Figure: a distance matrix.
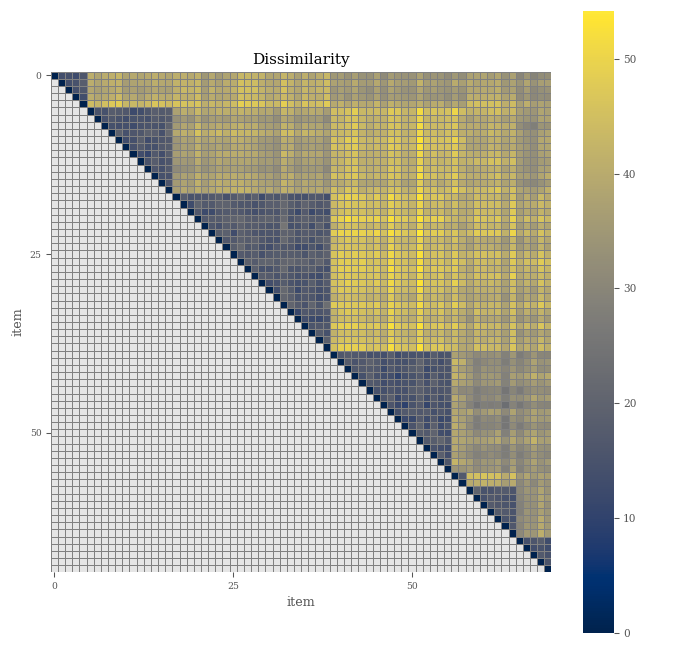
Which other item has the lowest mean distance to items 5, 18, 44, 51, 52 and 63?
46
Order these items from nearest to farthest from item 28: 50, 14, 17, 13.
17, 13, 14, 50
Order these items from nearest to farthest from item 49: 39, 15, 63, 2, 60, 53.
39, 53, 63, 60, 2, 15
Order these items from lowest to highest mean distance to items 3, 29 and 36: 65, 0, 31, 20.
31, 20, 0, 65
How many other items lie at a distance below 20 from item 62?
6
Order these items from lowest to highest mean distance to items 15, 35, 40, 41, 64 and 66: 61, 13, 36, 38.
61, 13, 36, 38
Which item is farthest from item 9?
51
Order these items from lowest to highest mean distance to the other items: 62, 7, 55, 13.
55, 13, 7, 62
